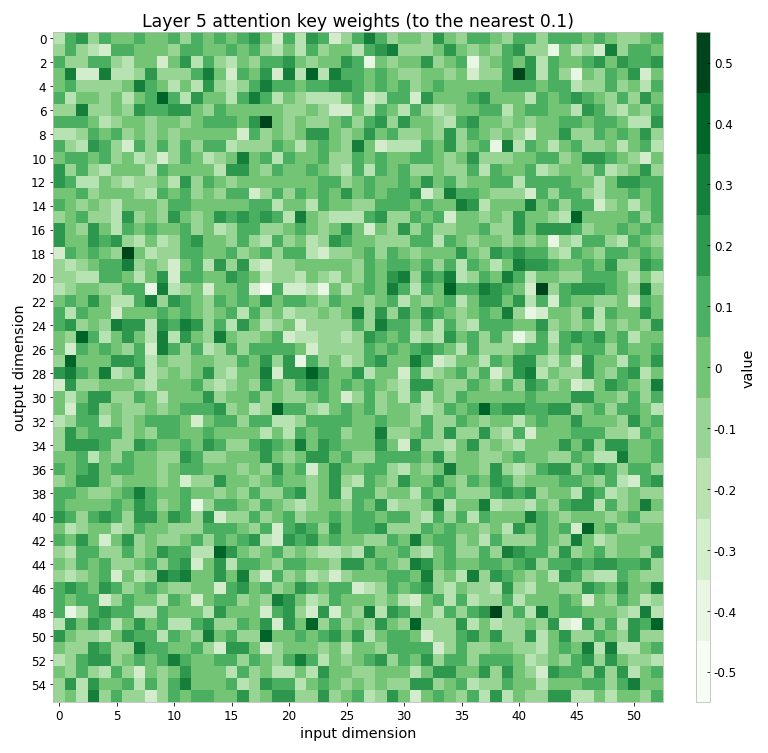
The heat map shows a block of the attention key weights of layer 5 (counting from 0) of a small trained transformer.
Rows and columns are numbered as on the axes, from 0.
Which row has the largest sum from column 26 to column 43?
21
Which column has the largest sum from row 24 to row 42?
46
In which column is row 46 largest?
52
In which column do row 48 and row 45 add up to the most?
38
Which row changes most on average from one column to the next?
3
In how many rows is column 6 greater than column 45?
21
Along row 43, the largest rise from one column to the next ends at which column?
14
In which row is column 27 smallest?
2
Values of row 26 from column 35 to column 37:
-0.2 0.1 -0.1
